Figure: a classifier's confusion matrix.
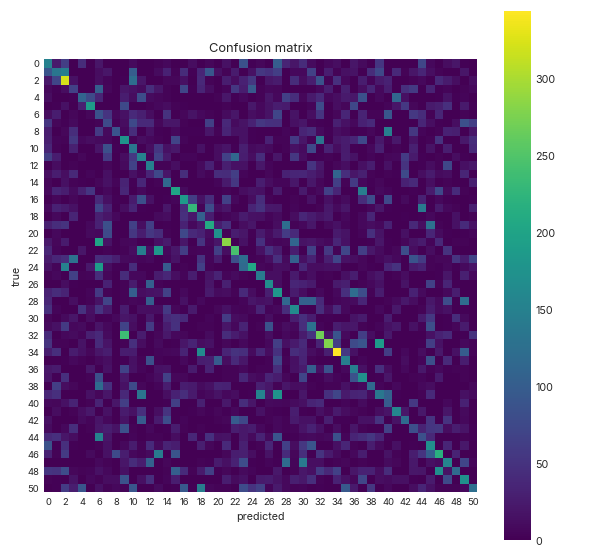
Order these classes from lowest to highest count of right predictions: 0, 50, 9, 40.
40, 50, 0, 9
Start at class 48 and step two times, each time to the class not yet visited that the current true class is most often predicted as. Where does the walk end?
13
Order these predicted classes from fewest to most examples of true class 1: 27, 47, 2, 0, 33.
47, 33, 27, 0, 2
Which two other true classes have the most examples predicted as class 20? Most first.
35, 22
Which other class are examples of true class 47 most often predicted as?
30
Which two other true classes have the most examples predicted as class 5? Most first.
4, 15
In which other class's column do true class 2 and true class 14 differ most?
10
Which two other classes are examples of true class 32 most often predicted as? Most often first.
9, 34
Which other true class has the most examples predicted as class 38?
16
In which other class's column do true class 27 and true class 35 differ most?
36
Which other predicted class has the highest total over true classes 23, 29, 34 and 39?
27
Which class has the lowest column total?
8
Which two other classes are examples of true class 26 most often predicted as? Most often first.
12, 45
